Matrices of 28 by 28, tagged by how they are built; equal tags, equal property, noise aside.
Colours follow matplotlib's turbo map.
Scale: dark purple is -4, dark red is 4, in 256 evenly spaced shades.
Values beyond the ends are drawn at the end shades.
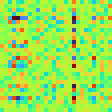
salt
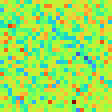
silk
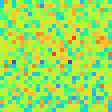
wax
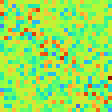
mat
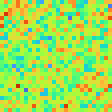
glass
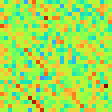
silk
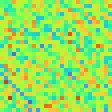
silk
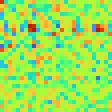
salt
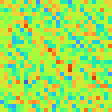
silk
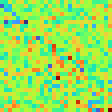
mat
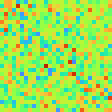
mat
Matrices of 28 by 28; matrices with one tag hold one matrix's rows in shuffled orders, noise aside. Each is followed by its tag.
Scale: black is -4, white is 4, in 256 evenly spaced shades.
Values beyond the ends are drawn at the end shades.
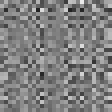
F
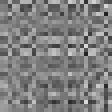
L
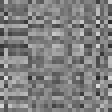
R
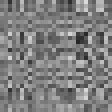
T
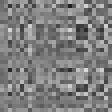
T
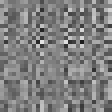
F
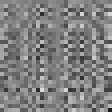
F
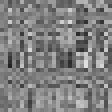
T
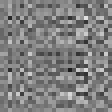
T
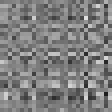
L
